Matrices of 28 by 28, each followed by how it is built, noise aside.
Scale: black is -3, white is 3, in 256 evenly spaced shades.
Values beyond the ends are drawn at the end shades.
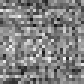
blocks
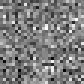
low rank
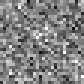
Toeplitz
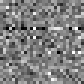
uneven rows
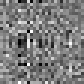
low rank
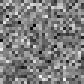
Hankel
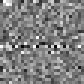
uneven rows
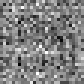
blocks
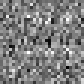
low rank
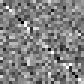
diagonal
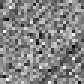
Hankel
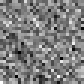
Toeplitz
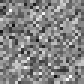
Hankel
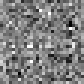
low rank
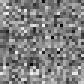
blocks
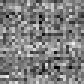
blocks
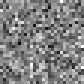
noise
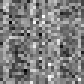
blocks
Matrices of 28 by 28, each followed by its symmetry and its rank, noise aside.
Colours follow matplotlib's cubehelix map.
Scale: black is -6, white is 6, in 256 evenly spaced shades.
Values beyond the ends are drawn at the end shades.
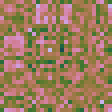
symmetric, rank four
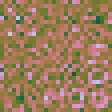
symmetric, rank six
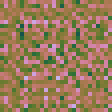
no symmetry, rank six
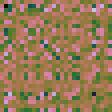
symmetric, rank four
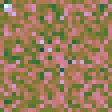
symmetric, rank five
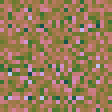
no symmetry, rank five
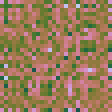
symmetric, rank four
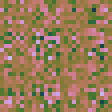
no symmetry, rank four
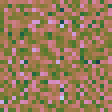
antisymmetric, rank six
